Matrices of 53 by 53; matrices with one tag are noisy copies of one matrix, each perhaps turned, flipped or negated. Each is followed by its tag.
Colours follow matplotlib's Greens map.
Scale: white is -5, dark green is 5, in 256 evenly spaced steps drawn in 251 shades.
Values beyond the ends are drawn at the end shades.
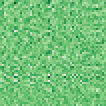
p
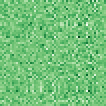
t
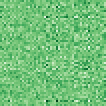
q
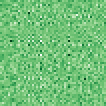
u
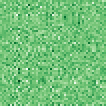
t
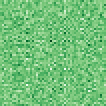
u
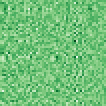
p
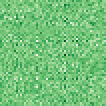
u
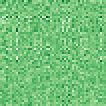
q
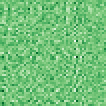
p
